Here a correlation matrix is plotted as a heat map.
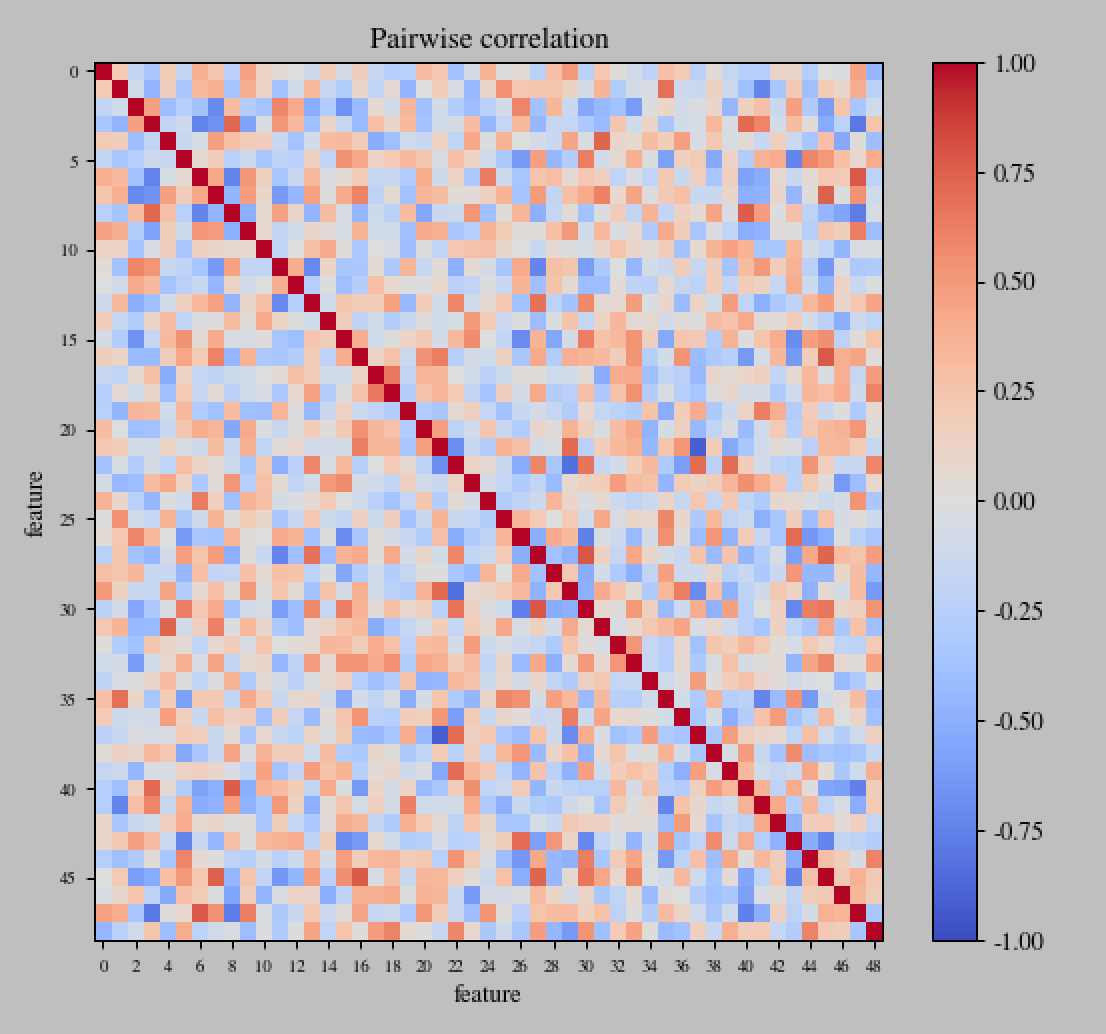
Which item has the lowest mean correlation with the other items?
2
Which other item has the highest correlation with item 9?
47
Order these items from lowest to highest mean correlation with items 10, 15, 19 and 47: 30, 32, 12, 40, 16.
12, 40, 32, 16, 30
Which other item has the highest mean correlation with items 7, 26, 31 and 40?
4
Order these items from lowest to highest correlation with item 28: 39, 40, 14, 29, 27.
27, 39, 40, 14, 29
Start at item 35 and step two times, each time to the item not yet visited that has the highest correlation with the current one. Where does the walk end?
25
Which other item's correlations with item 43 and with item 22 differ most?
30
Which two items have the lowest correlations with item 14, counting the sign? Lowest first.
46, 27
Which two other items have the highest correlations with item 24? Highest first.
6, 47
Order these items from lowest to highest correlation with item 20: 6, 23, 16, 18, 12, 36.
23, 12, 36, 18, 6, 16
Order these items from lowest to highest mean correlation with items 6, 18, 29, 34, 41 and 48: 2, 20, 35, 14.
35, 2, 14, 20
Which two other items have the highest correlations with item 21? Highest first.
29, 16
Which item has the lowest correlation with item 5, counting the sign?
43
